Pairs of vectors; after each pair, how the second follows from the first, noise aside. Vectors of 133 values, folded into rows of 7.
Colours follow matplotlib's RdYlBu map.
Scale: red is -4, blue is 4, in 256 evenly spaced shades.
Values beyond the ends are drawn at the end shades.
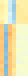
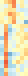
negated.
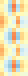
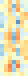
negated.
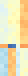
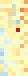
reversed, negated, partly zeroed.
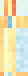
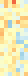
partly zeroed.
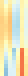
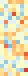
shuffled.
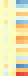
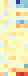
partly zeroed.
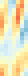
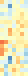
reversed, negated, partly zeroed.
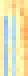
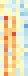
negated.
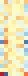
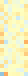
negated, shrunk.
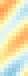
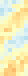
negated, shrunk.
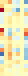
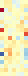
partly zeroed.
